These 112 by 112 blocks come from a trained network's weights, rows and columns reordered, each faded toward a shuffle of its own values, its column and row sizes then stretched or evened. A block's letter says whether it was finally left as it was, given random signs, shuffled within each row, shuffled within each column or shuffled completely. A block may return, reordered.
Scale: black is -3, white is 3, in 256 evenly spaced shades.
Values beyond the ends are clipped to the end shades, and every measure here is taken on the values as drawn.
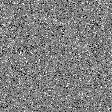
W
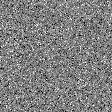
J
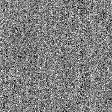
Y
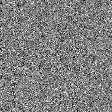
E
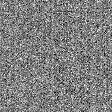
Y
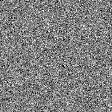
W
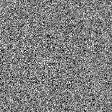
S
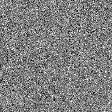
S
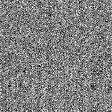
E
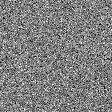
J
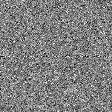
W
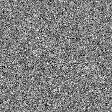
W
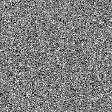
S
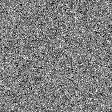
J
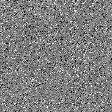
S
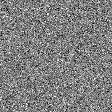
W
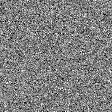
W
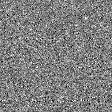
W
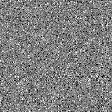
E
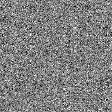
S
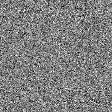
W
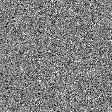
Y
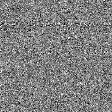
E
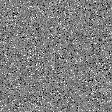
Y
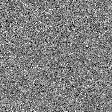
W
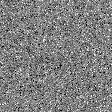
J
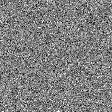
W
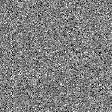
E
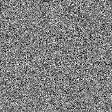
S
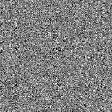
E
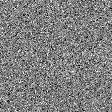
J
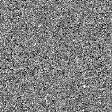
E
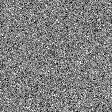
J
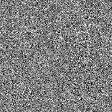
S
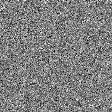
W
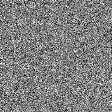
S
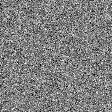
W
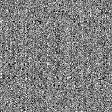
E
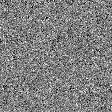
W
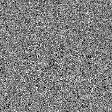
S
